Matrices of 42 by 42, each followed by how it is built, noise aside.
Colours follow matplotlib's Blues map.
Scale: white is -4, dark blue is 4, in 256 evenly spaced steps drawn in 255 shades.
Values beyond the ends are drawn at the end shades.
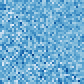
lower triangular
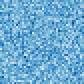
noise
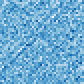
Hankel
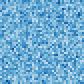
repeating columns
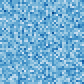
repeating rows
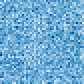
blocks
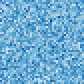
noise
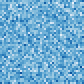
noise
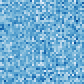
low rank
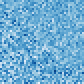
lower triangular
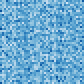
repeating rows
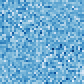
block diagonal
